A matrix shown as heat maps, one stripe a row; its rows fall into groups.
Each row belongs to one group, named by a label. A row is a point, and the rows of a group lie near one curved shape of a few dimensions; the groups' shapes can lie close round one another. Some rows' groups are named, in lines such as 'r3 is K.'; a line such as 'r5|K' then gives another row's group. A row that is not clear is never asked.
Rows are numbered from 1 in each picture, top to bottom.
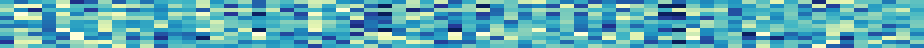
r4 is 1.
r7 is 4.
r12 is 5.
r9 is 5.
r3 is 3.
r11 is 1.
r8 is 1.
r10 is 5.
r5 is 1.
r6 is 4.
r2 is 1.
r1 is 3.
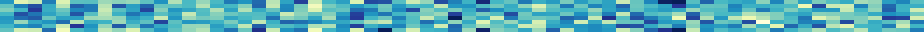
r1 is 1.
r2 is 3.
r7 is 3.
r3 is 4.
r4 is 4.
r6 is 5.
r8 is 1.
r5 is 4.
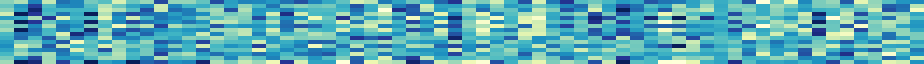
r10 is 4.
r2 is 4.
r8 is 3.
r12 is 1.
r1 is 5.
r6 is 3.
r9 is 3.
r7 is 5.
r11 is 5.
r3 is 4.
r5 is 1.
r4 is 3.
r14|5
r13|5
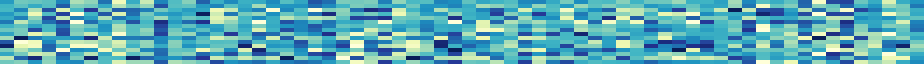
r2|5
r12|1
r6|5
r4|5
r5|4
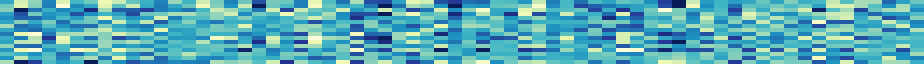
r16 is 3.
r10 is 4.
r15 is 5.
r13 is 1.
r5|4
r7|3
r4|4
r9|1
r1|1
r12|3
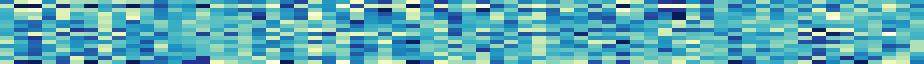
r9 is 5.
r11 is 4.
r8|3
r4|1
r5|1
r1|1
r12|4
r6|4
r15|5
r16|3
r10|3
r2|3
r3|1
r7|4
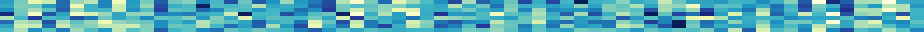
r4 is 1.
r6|1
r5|3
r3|5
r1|5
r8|5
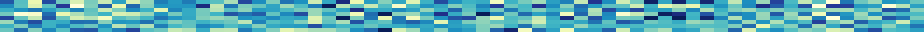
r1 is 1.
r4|1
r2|5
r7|5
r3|4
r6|3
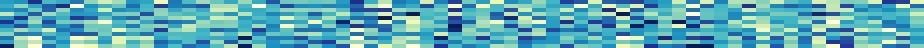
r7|4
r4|4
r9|3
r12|1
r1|4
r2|5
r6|1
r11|5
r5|4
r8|5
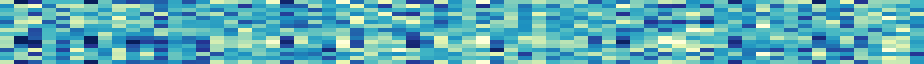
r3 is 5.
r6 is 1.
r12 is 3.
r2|1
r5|5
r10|3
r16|3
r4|4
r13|5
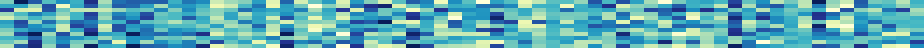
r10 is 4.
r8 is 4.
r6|4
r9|3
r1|3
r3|1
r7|3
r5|4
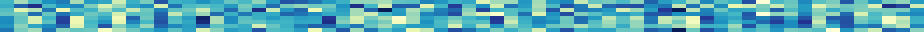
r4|5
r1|5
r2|4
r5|5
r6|5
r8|1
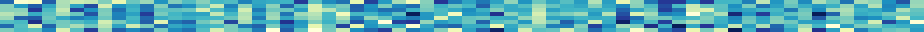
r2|4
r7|1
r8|4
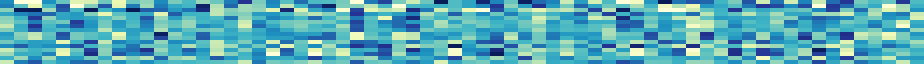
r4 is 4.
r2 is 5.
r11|4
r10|5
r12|4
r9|5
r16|3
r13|4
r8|4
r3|3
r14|4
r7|3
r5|4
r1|1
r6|3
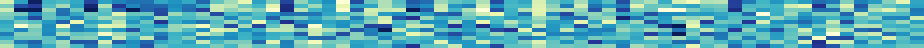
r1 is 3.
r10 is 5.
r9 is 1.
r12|4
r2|3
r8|4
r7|1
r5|4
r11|3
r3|3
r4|5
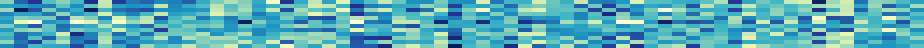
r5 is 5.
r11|3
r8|5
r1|3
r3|3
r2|4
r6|1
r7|4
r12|4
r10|4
